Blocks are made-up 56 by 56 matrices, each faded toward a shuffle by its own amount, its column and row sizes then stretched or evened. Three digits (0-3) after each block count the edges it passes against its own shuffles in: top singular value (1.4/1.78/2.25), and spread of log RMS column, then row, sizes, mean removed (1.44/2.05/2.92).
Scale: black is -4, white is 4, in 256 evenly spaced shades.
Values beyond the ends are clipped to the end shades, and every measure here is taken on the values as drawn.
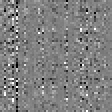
2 3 1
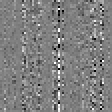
2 3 0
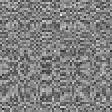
3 1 1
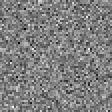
1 0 0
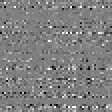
2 0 3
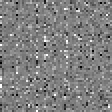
1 2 1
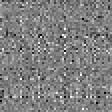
2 1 2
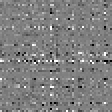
2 2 3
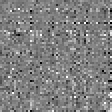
2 2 2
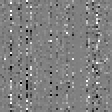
1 3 0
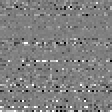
1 0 3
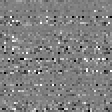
0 0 3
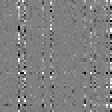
3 3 1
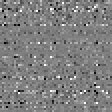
0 1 3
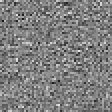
2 0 1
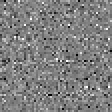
2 0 1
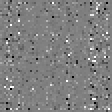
1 2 1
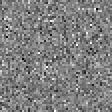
0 1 0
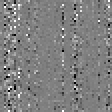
0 3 0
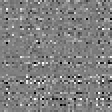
2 2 3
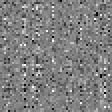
2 2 0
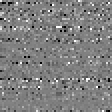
1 0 3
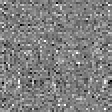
2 1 1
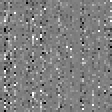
1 3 0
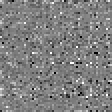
1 1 2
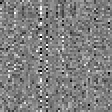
2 2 0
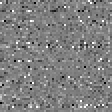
0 0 2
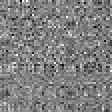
2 0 2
